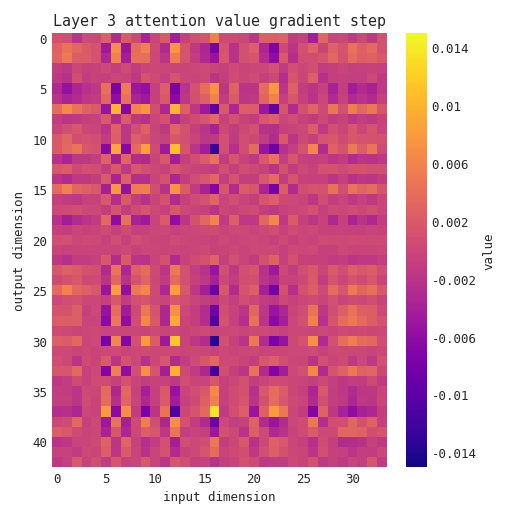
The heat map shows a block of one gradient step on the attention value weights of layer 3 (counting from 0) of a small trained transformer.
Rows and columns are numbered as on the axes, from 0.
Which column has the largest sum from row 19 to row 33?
12
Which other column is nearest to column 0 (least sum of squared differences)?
31
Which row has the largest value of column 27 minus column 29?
37
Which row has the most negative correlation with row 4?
0
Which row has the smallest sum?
5
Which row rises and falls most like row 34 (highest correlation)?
40
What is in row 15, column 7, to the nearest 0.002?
-0.006
